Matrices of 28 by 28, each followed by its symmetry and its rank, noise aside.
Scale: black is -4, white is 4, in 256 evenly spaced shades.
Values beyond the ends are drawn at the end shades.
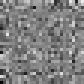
antisymmetric, rank four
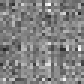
no symmetry, rank four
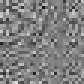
no symmetry, rank three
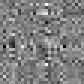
antisymmetric, rank four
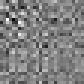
no symmetry, rank three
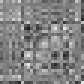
symmetric, rank three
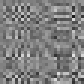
no symmetry, rank two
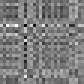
no symmetry, rank two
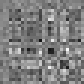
symmetric, rank two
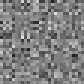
antisymmetric, rank four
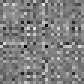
symmetric, rank four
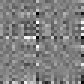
no symmetry, rank two
